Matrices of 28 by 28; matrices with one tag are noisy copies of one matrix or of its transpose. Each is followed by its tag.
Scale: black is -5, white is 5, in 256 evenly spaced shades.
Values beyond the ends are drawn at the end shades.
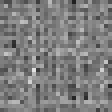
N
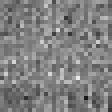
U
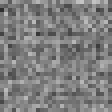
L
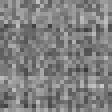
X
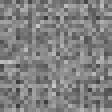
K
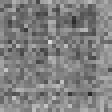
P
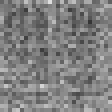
P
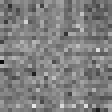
U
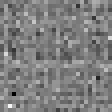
L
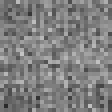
U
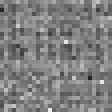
L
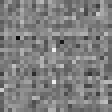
N
